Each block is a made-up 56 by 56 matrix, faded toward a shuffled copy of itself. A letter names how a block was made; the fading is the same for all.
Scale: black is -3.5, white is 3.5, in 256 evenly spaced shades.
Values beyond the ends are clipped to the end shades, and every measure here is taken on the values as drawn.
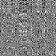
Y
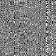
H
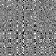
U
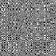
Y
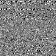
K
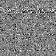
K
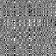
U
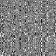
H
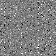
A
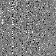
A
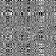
U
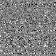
K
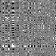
U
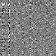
H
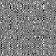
Y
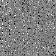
A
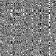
H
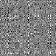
H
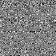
K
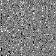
A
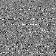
K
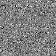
K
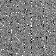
A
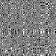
Y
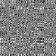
Y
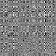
U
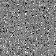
A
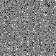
A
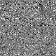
K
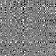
Y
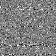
K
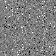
A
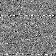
K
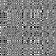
U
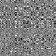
Y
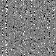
A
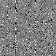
A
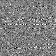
K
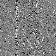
A
